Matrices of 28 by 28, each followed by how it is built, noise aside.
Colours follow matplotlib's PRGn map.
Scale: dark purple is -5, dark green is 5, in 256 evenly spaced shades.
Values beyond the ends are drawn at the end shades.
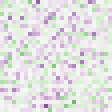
Hankel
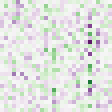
uneven columns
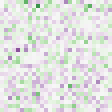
repeating columns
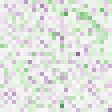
Toeplitz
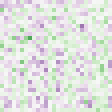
blocks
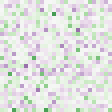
repeating columns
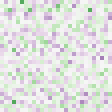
repeating columns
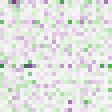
uneven rows
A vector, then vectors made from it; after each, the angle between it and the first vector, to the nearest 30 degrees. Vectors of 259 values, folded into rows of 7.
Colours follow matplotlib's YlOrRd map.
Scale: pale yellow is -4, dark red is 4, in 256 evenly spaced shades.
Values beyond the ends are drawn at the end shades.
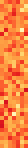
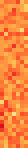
30 degrees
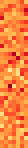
120 degrees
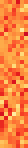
30 degrees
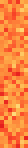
30 degrees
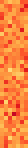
150 degrees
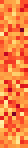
150 degrees
